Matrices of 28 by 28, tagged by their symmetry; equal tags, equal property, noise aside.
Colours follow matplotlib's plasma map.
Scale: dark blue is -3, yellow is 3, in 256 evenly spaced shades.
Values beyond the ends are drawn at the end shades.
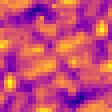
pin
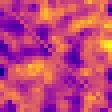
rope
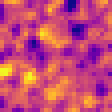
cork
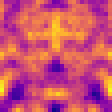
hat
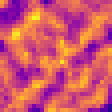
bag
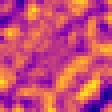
bag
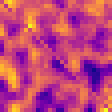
rope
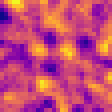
cork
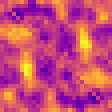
pin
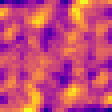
pin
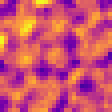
bag
